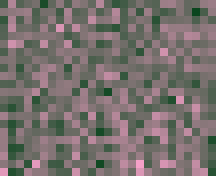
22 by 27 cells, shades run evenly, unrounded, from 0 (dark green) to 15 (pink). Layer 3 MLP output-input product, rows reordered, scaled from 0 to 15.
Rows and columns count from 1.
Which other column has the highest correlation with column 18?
5
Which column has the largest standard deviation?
2
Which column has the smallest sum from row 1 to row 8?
16
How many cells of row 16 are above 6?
15
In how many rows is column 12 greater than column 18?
11
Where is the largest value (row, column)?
21, 18
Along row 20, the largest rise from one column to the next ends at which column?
10
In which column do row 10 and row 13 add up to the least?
22
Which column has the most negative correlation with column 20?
13
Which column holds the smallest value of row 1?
6
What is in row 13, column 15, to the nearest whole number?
7
